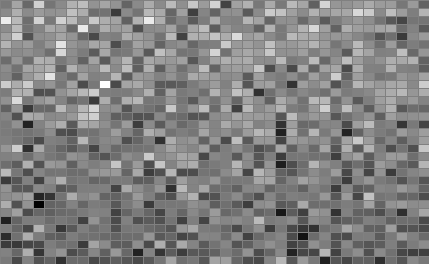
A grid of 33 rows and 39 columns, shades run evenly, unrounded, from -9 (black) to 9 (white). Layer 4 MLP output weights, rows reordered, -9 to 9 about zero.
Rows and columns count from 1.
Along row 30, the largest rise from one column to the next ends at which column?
29
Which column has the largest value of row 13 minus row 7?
2
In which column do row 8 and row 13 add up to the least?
18
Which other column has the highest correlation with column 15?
17
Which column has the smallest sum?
31
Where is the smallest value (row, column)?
26, 4
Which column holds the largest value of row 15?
9
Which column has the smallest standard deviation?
38
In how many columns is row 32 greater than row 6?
4
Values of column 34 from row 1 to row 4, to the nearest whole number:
3 5 1 2
